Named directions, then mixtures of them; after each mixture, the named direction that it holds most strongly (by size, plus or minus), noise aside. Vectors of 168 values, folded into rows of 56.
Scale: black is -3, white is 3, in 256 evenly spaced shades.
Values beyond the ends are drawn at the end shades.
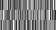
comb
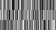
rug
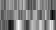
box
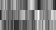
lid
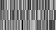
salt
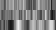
box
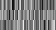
rug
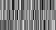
rug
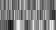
box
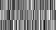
comb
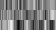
box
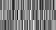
rug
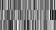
comb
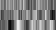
box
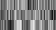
box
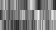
lid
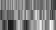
box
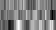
box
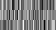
rug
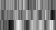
box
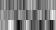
box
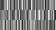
salt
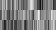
lid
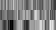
box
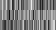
rug
